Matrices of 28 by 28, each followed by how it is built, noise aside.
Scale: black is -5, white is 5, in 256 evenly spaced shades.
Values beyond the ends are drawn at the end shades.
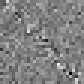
banded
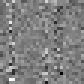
uneven columns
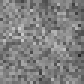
smooth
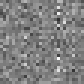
uneven columns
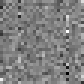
uneven columns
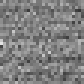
blocks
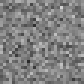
blocks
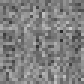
blocks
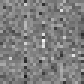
uneven columns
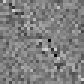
banded
